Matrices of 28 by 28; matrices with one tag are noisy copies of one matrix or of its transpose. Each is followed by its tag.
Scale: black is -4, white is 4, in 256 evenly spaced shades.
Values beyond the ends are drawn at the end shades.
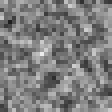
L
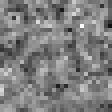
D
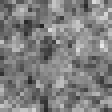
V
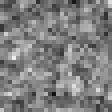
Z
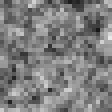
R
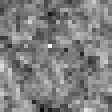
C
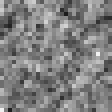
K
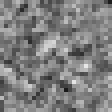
L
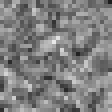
L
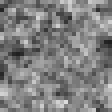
C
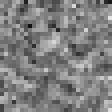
L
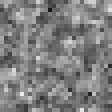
D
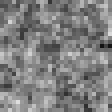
V
